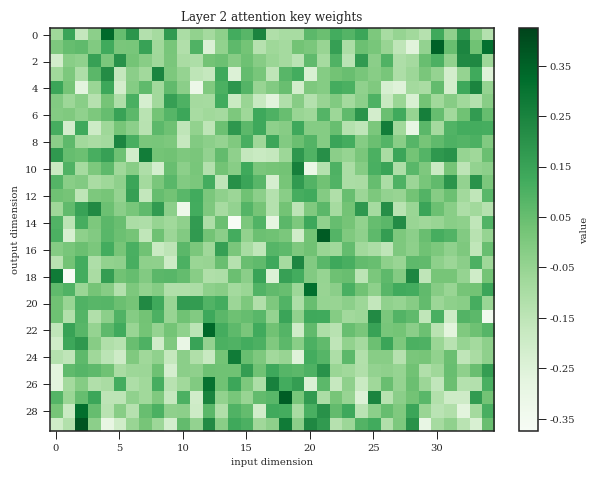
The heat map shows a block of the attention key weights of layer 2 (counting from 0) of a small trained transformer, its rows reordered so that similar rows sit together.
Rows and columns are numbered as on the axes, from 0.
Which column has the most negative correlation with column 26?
10
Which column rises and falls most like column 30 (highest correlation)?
32
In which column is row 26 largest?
12
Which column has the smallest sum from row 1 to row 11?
28
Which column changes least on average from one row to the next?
9
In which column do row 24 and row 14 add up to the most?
20
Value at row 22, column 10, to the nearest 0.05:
-0.05
